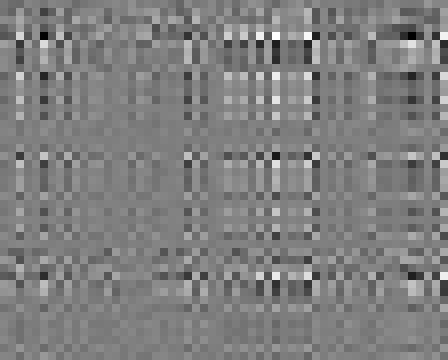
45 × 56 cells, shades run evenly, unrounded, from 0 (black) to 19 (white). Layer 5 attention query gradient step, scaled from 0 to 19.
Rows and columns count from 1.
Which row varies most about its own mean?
5
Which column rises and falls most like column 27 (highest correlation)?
19
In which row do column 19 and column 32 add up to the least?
3
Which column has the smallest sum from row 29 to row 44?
35
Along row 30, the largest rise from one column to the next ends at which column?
40
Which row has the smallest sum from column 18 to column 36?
6
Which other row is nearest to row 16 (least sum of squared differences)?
18
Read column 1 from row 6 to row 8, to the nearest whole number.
12 10 10
